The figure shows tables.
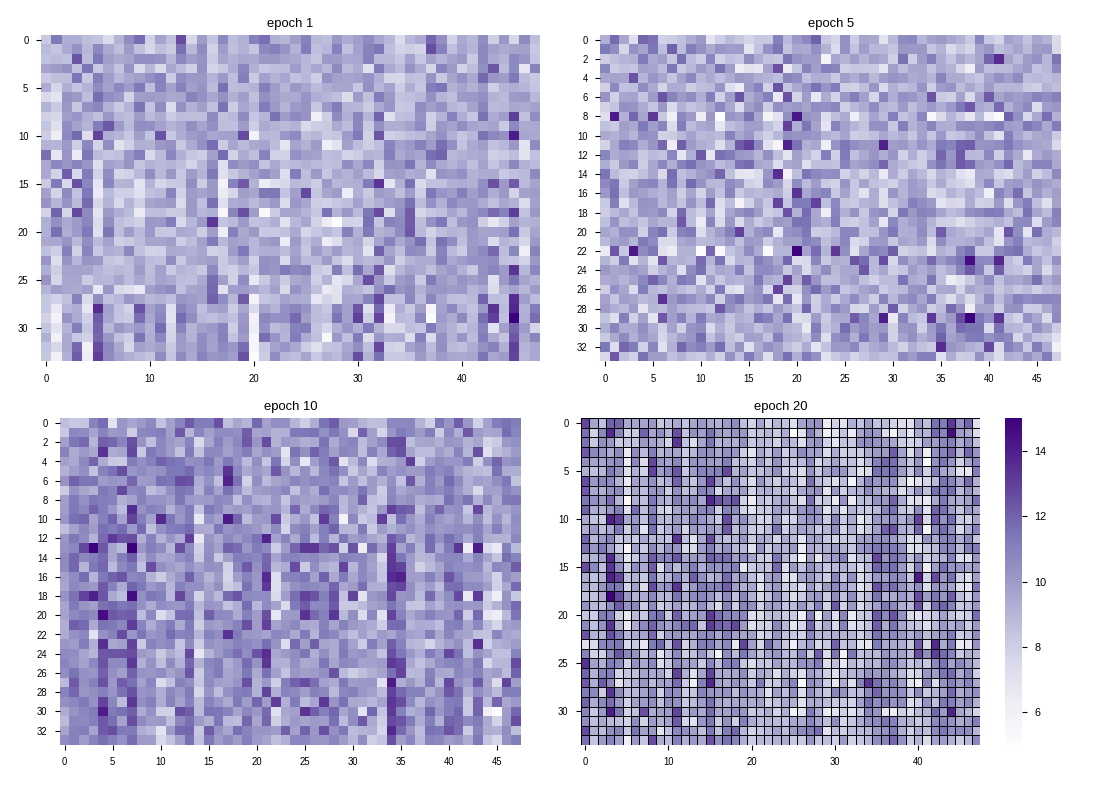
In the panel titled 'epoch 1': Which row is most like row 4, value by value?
2
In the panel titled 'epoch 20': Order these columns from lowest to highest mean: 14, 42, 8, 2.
2, 14, 42, 8
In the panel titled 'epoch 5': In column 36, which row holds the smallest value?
25
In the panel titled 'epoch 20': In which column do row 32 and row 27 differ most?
26
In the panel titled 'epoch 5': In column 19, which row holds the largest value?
11
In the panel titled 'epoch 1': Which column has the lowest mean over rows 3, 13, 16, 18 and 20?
17
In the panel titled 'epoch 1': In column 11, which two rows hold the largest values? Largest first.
10, 30
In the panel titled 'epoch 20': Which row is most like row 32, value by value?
25
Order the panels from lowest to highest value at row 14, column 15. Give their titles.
epoch 5, epoch 1, epoch 10, epoch 20
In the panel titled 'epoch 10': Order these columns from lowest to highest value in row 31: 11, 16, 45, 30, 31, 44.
45, 11, 44, 30, 16, 31
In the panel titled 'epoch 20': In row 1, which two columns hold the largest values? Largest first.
44, 3
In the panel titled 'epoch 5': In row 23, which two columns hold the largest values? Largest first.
38, 41
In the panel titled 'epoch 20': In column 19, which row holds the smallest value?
15
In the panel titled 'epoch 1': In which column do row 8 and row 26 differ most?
33
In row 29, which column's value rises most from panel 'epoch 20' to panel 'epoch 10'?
22
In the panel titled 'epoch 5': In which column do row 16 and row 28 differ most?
20
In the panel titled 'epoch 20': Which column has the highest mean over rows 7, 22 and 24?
0
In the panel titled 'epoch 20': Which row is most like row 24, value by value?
19
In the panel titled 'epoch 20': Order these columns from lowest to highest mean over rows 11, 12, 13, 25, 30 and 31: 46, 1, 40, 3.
40, 1, 46, 3
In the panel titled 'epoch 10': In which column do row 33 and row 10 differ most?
10
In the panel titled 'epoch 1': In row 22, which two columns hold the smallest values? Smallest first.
46, 31
